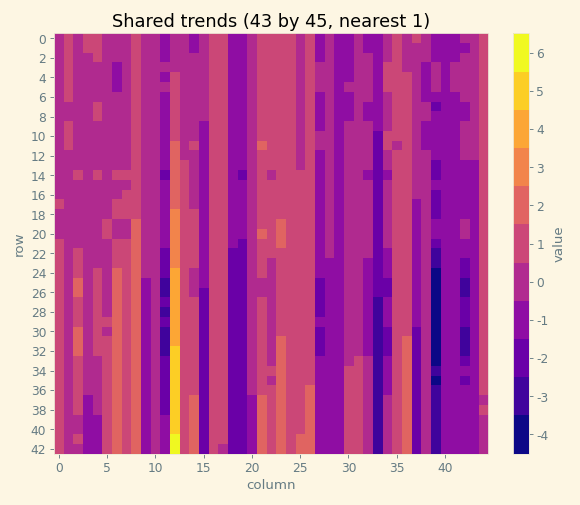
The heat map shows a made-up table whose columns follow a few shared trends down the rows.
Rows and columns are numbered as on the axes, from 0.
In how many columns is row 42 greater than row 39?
2
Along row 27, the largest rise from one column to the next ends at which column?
12
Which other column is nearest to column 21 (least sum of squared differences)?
26
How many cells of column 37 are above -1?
17
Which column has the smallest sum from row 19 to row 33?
39
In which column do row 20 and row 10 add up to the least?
33
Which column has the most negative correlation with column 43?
13
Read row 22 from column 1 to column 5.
0 1 0 0 0
